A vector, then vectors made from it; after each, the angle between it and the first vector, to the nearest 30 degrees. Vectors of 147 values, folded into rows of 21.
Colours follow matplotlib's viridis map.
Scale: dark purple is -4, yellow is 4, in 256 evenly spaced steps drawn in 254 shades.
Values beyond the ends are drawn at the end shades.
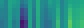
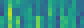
90 degrees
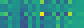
60 degrees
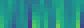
90 degrees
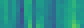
60 degrees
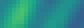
120 degrees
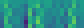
60 degrees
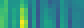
150 degrees
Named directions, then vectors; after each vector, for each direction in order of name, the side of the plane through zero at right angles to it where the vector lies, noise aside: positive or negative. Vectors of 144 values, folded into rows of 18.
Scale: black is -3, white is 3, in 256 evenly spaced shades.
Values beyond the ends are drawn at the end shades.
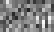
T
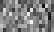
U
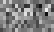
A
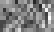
positive, positive, negative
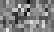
negative, positive, positive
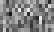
positive, negative, negative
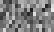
negative, negative, negative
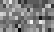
positive, positive, positive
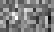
positive, negative, positive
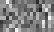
positive, positive, negative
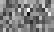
positive, negative, negative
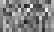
positive, negative, negative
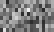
positive, negative, negative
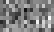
negative, positive, negative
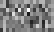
positive, negative, negative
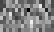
negative, positive, positive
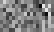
positive, positive, negative
